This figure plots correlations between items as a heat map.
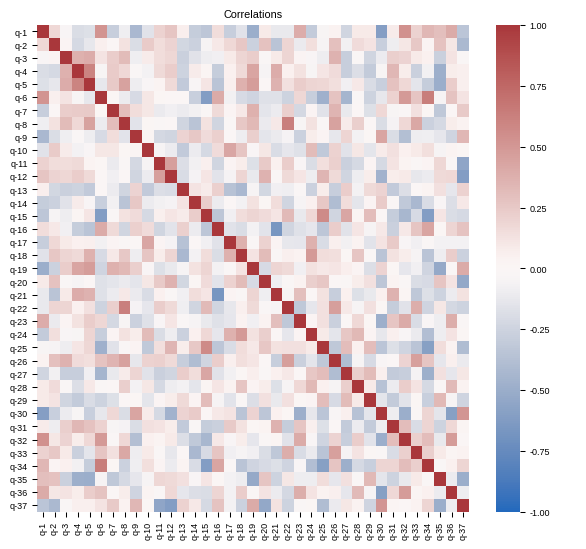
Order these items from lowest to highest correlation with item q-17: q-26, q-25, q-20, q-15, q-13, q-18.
q-13, q-25, q-15, q-26, q-20, q-18
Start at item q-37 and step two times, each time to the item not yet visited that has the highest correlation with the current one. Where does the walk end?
q-9
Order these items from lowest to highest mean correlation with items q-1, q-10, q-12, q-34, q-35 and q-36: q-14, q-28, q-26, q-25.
q-14, q-25, q-28, q-26
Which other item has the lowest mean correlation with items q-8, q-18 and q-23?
q-30
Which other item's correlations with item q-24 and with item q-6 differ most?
q-34
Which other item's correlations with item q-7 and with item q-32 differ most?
q-1
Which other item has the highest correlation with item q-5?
q-4
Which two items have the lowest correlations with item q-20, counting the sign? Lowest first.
q-37, q-30
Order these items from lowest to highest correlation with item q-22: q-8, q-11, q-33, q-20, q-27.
q-20, q-27, q-11, q-33, q-8
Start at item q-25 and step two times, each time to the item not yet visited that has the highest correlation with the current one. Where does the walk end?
q-27
